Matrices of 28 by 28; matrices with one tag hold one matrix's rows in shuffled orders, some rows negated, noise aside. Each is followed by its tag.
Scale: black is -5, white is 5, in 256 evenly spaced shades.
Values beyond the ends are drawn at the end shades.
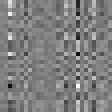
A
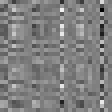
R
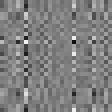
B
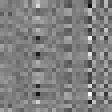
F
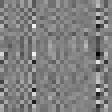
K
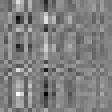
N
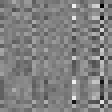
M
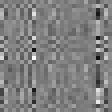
K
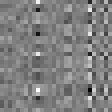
F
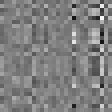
M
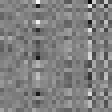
F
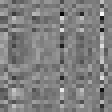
R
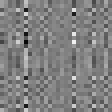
B
